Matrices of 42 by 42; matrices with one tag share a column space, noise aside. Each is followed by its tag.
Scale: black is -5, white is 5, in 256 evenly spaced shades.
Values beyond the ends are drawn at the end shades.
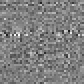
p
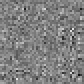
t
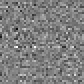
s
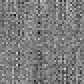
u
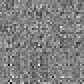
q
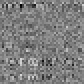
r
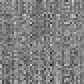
u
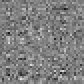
t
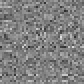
s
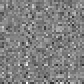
q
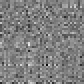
q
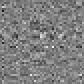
s
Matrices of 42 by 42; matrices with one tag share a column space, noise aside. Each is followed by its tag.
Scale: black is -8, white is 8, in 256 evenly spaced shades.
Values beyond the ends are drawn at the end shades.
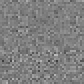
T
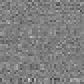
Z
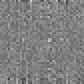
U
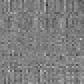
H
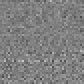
T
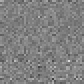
T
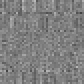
H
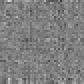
U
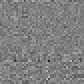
T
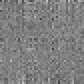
U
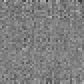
U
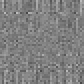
H
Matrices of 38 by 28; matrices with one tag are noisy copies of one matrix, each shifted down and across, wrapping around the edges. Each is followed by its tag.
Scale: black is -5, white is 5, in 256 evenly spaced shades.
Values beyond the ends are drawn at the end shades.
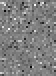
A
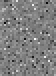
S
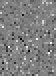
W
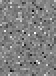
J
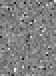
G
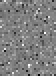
G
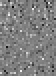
W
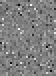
S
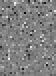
G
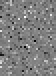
J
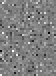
S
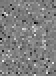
J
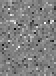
A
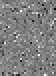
G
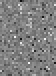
J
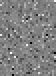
S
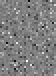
S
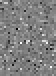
A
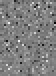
S
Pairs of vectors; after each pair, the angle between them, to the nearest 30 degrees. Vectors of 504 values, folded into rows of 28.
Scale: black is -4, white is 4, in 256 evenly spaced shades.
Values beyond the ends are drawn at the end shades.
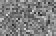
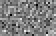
60 degrees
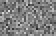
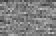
120 degrees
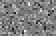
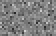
30 degrees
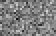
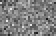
90 degrees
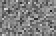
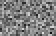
120 degrees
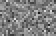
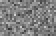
90 degrees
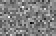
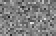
150 degrees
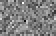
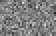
60 degrees
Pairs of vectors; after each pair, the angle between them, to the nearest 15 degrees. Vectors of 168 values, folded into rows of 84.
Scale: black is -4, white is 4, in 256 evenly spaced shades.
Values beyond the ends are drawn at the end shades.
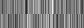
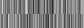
150 degrees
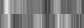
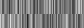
90 degrees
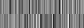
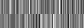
165 degrees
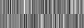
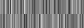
45 degrees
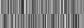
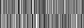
105 degrees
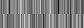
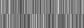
150 degrees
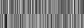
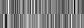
30 degrees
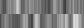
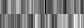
30 degrees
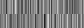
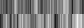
60 degrees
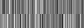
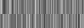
60 degrees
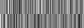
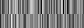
120 degrees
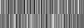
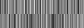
165 degrees
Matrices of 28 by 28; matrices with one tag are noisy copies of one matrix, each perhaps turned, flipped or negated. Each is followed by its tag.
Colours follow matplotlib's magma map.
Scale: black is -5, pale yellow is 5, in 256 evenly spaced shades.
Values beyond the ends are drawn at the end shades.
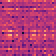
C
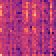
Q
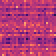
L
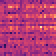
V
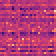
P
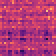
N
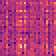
C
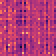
C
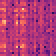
N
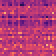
N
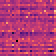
P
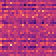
P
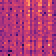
V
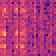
N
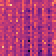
V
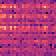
V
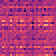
C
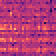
V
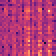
V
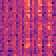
V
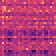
N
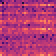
Q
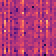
P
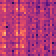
N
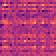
P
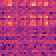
N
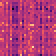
L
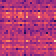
L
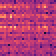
V
